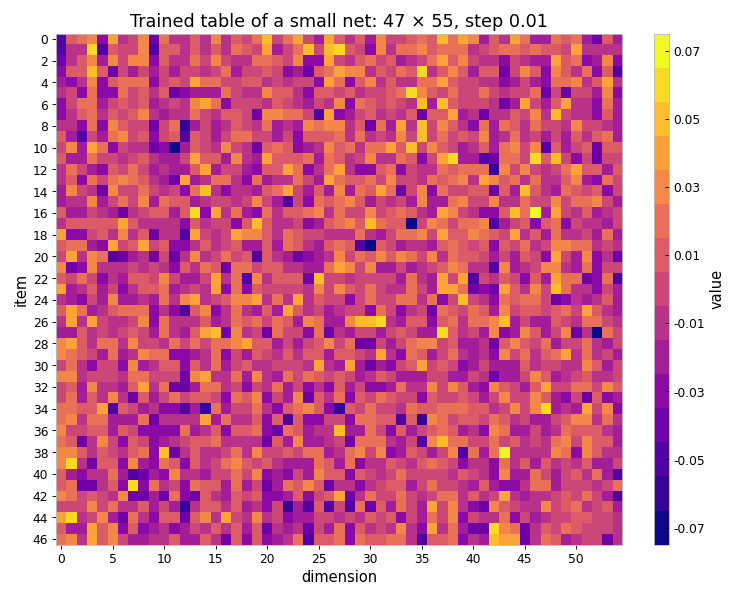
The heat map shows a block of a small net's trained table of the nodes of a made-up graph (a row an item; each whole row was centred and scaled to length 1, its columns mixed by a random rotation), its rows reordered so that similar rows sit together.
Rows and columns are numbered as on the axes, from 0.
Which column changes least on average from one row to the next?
17
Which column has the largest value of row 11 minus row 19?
30
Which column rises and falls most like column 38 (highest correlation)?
48
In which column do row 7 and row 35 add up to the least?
35
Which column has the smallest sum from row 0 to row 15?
9
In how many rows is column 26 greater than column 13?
20
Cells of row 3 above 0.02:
8
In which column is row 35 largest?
14
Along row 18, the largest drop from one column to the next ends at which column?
1
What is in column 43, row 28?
0.01
